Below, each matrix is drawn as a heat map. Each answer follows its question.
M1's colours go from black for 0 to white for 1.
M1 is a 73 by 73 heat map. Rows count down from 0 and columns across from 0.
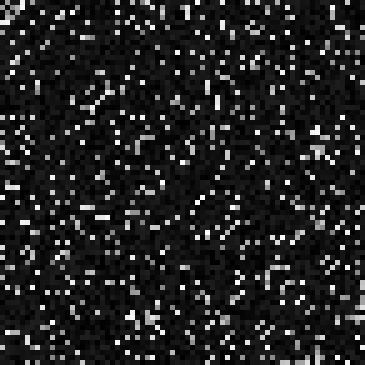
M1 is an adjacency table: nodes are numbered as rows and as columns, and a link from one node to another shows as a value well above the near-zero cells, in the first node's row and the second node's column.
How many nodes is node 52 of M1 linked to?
6
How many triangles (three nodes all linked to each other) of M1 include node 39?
5
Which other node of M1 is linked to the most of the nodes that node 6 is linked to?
node 0
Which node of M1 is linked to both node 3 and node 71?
node 12
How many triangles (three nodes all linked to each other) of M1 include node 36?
6
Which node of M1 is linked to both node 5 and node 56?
node 72
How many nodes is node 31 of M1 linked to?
8
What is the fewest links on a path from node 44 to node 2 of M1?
2
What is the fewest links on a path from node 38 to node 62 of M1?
2
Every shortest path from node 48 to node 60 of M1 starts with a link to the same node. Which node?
node 58
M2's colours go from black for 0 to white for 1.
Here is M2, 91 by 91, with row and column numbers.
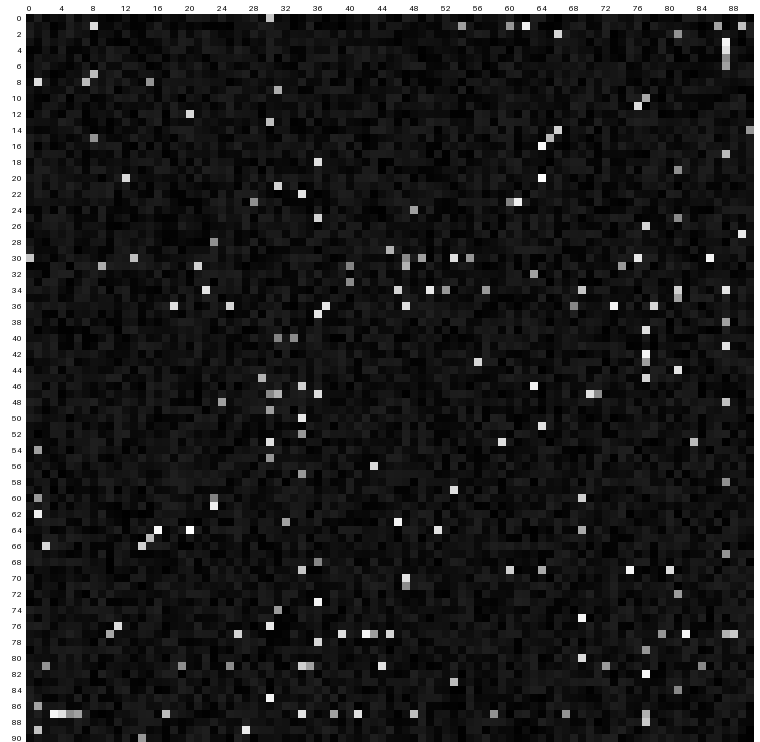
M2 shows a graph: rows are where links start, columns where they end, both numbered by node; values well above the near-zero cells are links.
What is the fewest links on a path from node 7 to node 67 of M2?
7
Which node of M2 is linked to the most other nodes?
node 87
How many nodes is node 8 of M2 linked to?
3
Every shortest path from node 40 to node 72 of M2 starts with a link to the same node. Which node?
node 31
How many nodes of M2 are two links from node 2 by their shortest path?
8
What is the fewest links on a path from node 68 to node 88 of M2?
7
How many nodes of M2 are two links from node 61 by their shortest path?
2
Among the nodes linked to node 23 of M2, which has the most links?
node 60
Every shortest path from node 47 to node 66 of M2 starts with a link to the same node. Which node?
node 36
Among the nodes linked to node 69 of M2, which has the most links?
node 34
